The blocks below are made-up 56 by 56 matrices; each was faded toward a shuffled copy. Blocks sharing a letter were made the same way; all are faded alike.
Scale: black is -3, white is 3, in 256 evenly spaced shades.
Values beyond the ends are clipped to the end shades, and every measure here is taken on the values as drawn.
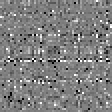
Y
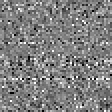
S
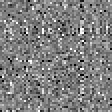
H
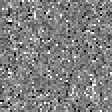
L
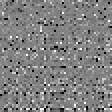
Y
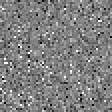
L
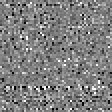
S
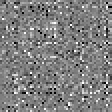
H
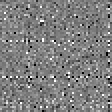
H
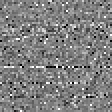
S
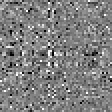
H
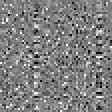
H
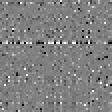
Y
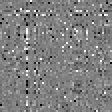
Y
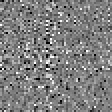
H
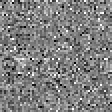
S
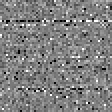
S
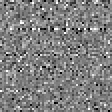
S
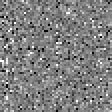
L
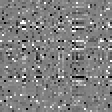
Y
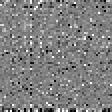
H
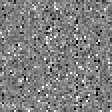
L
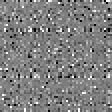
Y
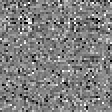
S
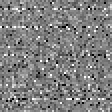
S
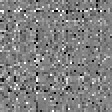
Y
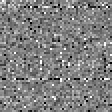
S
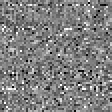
S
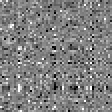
H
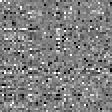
H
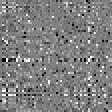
Y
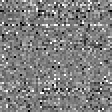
S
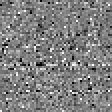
S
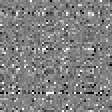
Y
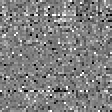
S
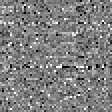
S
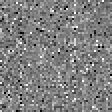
L
